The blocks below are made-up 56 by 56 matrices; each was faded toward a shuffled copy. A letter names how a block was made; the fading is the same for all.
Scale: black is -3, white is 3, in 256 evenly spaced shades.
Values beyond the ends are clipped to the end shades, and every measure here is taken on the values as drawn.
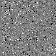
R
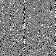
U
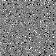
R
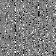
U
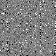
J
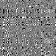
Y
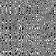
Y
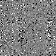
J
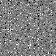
R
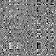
Y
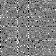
Y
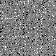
R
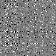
J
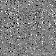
R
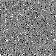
R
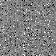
R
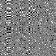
Y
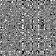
Y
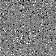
R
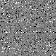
R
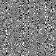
U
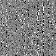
U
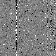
U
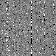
U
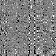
Y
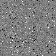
R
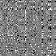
Y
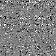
J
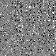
J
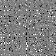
J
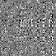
Y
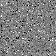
R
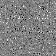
R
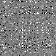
J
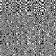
Y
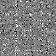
J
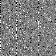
U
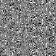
U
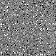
R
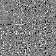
J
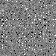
R
